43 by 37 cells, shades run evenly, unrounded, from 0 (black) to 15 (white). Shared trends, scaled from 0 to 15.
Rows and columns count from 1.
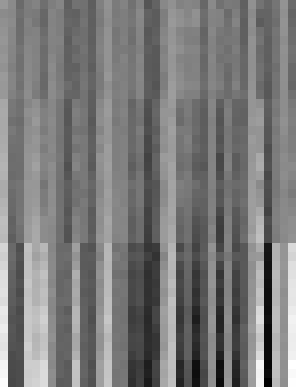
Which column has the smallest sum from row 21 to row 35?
34
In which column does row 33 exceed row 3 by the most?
37
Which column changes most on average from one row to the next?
33
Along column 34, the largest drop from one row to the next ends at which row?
28
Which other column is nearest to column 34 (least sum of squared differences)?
19
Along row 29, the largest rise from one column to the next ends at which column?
35
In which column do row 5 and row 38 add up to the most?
1
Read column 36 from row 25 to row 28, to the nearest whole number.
8 8 8 9
